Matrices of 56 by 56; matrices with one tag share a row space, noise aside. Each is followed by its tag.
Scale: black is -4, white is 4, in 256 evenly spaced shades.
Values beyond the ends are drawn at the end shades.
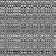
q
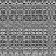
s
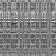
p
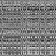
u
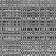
u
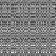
p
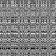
p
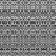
p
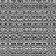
s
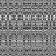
s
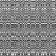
p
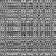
q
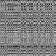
q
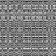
s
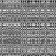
u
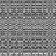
s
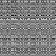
p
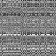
u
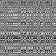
q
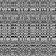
p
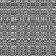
p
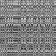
q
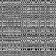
u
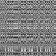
q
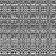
p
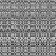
p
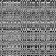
u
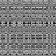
s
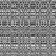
p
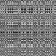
q
